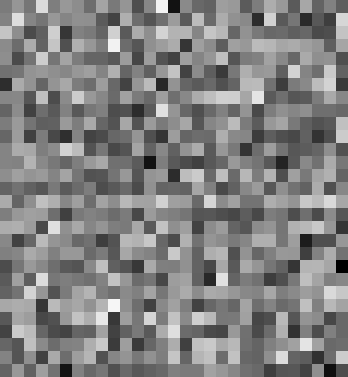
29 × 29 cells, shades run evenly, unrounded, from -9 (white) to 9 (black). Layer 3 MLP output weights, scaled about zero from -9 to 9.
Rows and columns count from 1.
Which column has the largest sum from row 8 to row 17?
10
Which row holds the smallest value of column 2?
2
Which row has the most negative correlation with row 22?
28
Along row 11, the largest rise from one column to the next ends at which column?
3
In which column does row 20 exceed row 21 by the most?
26
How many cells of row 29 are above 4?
4
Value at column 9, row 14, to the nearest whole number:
3
